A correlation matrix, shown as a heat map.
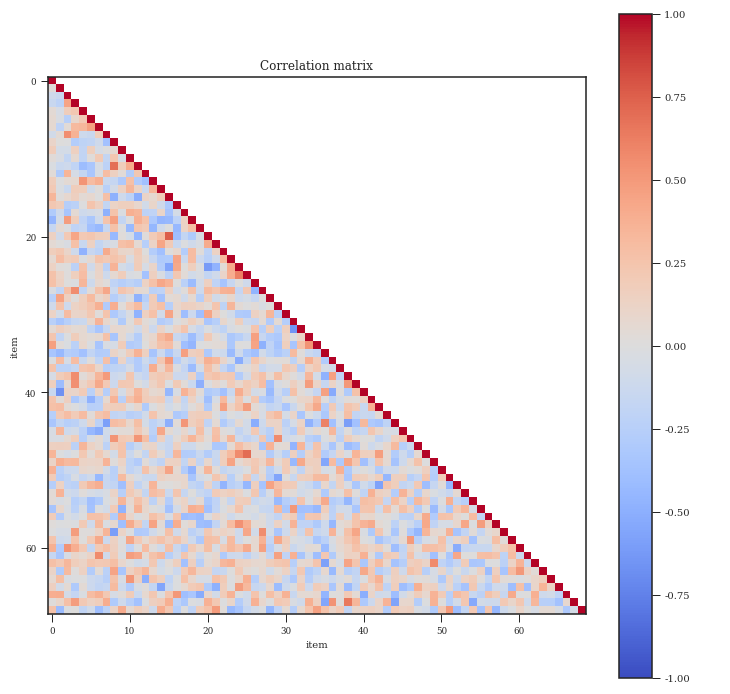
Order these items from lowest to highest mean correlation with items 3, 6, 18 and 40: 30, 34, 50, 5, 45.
34, 45, 50, 30, 5
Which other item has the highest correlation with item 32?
49
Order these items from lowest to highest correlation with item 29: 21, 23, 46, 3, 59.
3, 21, 23, 59, 46
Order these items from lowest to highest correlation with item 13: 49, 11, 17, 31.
11, 17, 49, 31
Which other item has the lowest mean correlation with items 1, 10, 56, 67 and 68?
65
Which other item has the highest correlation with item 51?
68
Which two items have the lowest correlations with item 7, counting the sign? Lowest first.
44, 17
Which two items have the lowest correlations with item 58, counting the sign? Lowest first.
8, 47
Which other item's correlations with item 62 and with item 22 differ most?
4
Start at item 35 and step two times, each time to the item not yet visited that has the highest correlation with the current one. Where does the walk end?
17
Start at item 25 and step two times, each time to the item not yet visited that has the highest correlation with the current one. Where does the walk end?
24
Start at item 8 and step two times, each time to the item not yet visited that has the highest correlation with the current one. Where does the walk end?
46
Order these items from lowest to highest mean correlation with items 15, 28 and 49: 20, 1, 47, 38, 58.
58, 47, 38, 1, 20
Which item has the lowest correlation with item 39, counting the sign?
19
